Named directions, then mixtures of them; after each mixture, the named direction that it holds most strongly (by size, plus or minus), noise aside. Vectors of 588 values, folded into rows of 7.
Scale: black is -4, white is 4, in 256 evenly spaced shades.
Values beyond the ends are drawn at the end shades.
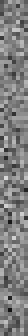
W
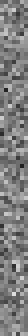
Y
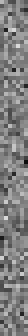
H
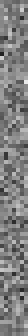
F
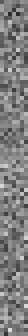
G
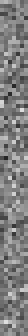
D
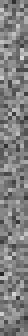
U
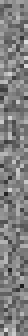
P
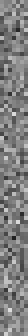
W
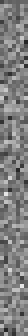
P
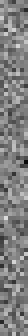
H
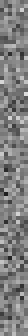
F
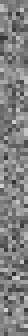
F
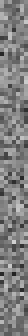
F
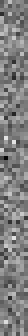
W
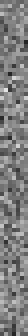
P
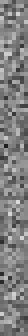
U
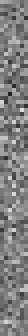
D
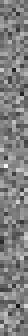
G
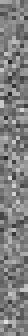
D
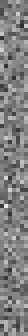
W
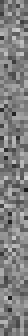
W
